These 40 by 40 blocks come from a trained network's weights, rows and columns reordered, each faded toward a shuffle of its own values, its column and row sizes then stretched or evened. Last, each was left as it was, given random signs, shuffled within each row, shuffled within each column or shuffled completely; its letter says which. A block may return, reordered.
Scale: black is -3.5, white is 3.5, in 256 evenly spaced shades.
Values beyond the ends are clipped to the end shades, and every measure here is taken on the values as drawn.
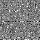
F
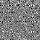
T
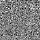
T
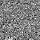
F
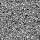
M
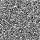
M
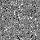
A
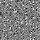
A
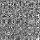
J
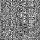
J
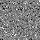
F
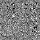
T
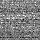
F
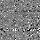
T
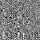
J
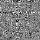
T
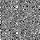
J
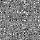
T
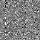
T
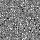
M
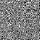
J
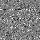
F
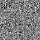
T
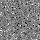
M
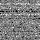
F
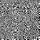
J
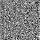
A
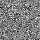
F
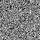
M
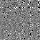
T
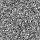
M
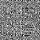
J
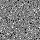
M
